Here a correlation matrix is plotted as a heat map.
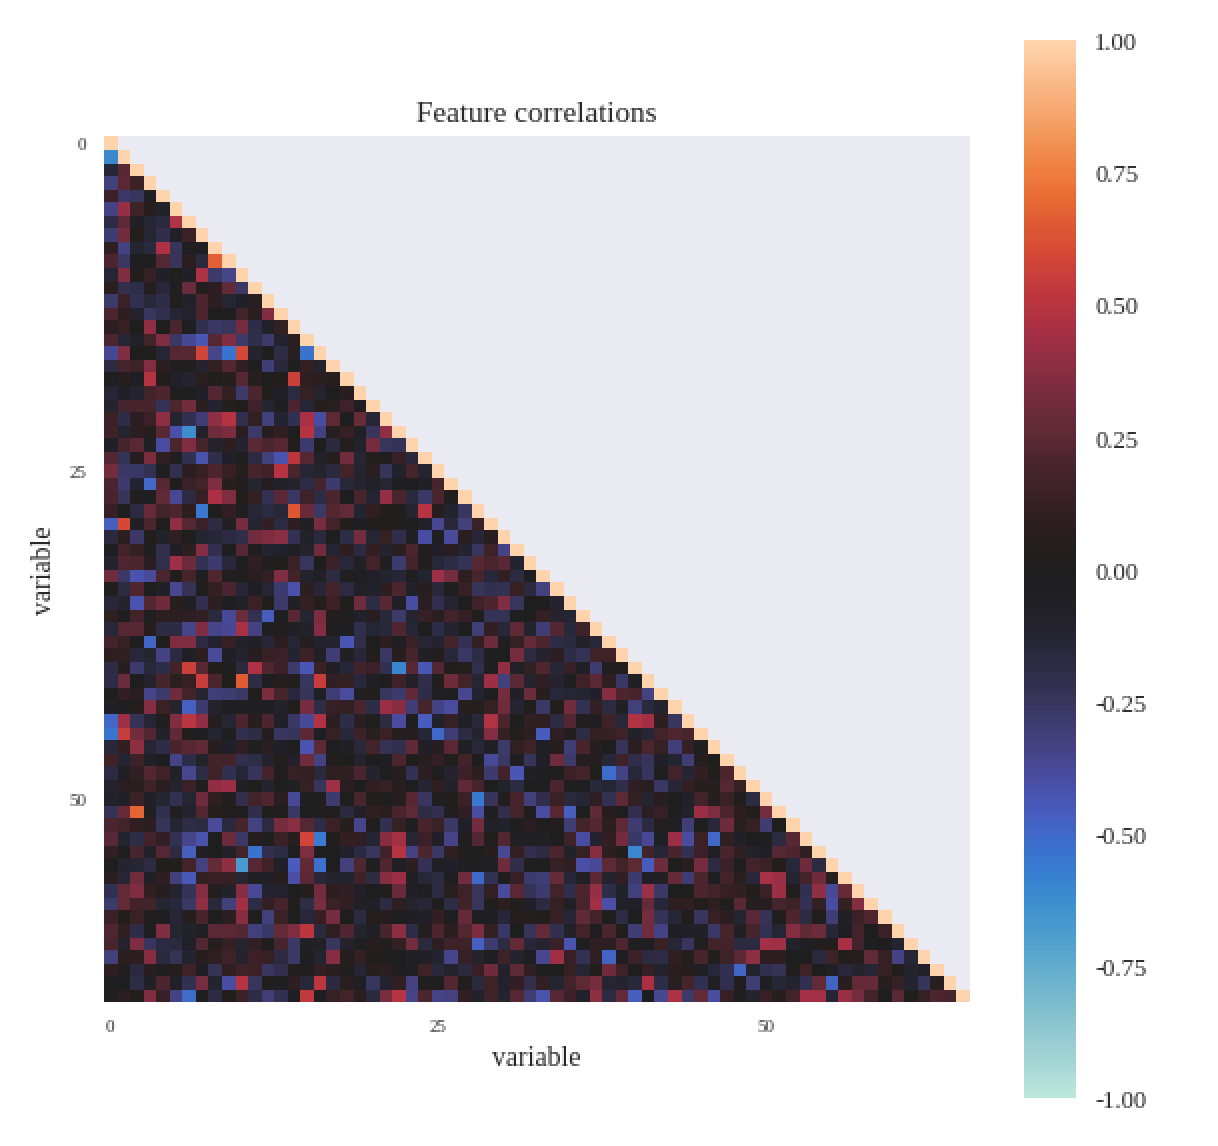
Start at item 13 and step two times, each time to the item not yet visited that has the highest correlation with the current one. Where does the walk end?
33
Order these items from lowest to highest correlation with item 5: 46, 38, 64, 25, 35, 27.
27, 25, 64, 35, 46, 38
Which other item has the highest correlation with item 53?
15
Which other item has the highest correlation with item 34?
62
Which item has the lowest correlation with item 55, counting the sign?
10
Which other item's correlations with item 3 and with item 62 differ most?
14
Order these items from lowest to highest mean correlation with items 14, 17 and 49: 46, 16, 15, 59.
16, 46, 15, 59
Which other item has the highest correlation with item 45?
1
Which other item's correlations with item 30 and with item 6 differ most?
43
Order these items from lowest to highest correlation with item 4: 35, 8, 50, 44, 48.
50, 44, 48, 35, 8
